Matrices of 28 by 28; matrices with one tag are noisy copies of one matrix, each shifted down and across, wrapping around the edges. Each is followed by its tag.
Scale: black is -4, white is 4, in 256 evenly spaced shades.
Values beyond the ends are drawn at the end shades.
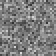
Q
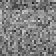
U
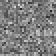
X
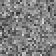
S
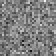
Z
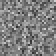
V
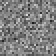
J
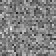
X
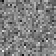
S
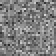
Z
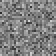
X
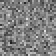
S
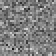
J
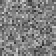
S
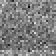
U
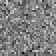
S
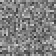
Z
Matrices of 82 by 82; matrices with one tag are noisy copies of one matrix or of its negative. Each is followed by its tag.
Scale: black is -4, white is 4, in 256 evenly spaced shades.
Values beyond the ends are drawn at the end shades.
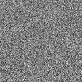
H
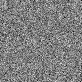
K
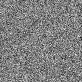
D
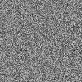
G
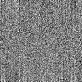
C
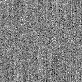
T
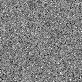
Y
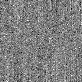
T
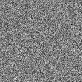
G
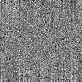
C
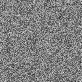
K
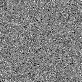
K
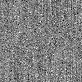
T
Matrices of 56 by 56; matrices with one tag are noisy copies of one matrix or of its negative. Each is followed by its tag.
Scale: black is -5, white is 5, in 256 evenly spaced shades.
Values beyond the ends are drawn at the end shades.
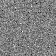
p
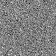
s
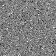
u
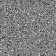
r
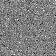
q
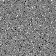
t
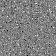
p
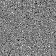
p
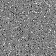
p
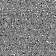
q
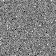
t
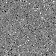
s
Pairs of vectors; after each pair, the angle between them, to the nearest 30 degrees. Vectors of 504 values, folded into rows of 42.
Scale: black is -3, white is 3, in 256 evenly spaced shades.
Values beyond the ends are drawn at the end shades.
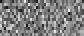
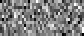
90 degrees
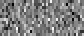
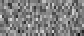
90 degrees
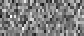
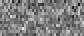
60 degrees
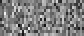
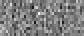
120 degrees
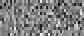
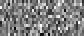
150 degrees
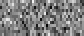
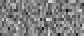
60 degrees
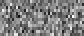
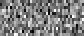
30 degrees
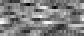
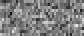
60 degrees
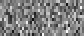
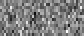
30 degrees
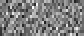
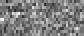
30 degrees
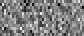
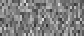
120 degrees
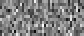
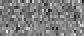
90 degrees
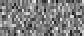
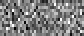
60 degrees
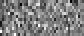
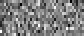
30 degrees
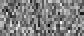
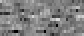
90 degrees
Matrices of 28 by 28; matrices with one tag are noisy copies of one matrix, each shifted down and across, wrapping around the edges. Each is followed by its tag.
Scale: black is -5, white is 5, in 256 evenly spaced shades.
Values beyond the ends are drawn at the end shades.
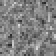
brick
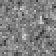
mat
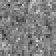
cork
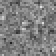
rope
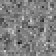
brick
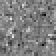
rope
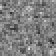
cork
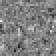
mat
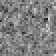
brick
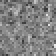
brick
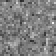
brick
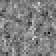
brick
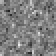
brick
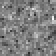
mat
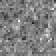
brick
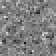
rope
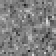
mat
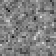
cork
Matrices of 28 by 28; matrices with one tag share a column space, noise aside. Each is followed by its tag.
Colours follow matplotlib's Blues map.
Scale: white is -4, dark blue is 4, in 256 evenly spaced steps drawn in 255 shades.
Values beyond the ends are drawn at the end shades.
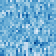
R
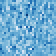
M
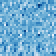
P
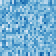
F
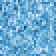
M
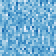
M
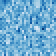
F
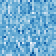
R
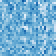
M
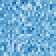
P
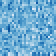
F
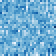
R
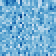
F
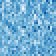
M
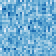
M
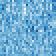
M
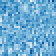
R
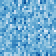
F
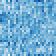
R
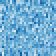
F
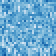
R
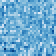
R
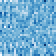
R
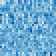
F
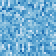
P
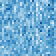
M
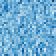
R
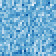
P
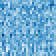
P
